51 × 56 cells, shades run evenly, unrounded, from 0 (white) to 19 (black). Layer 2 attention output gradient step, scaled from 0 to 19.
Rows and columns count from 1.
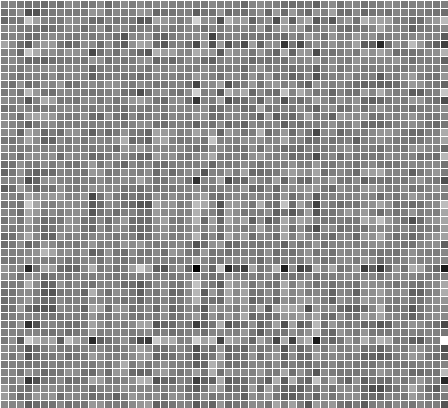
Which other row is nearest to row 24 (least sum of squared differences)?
38
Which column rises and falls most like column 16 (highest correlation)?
27
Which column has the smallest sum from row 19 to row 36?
4
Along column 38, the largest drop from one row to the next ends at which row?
7
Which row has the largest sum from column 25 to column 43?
34
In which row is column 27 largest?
5
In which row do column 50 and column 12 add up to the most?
43
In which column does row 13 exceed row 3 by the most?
25
